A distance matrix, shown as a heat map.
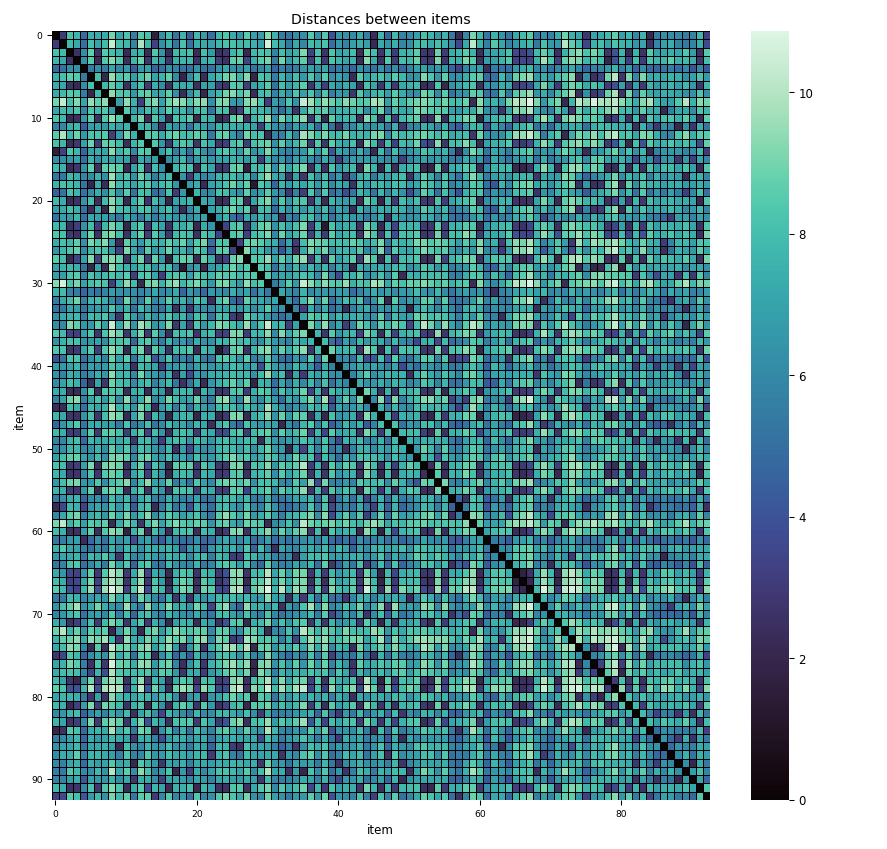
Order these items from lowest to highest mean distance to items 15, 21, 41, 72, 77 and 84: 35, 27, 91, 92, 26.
92, 35, 26, 91, 27
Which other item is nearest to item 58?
56
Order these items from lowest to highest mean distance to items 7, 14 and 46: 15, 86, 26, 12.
15, 86, 26, 12
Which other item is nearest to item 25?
9
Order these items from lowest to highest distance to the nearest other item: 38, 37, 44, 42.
38, 42, 44, 37
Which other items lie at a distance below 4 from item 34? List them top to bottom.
9, 25, 26, 63, 73, 86
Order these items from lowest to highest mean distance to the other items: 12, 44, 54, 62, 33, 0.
33, 0, 62, 44, 54, 12
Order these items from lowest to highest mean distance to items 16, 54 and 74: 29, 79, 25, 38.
38, 79, 29, 25
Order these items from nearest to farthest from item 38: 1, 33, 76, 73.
33, 1, 76, 73
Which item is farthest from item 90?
67
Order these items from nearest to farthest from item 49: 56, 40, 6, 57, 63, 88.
88, 40, 57, 56, 63, 6
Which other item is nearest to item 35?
89
